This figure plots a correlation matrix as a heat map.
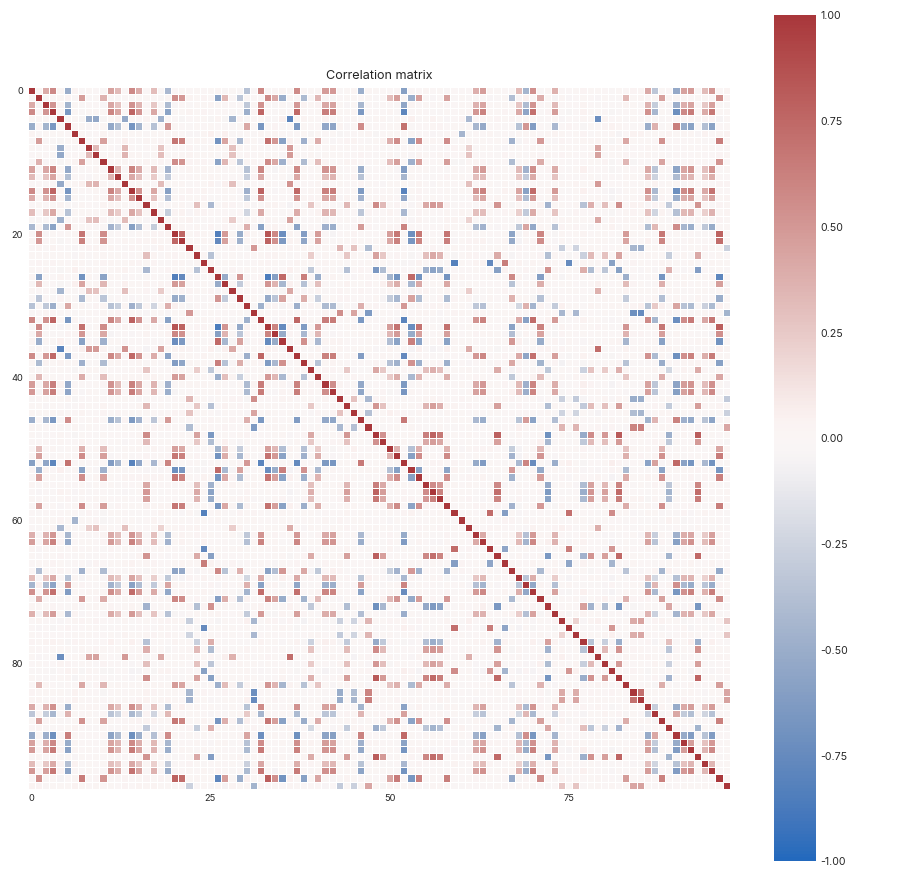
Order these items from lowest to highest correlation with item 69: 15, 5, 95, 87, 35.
95, 15, 35, 87, 5
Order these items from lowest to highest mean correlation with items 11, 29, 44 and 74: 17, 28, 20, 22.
20, 22, 28, 17
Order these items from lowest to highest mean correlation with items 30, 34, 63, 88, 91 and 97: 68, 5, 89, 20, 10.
5, 89, 68, 10, 20
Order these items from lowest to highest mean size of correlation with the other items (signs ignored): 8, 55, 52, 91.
8, 55, 91, 52
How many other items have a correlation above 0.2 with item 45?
3
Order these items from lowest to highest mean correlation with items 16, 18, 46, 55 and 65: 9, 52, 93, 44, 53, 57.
53, 9, 52, 44, 57, 93
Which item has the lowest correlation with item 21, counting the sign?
26
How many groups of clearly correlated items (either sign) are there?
7
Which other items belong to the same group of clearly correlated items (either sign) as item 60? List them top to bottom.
6
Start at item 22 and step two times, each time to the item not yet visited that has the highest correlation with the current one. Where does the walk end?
43
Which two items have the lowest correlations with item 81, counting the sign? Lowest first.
24, 66
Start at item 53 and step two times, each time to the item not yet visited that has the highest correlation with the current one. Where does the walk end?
35
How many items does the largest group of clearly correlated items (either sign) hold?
30
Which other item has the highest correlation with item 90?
52
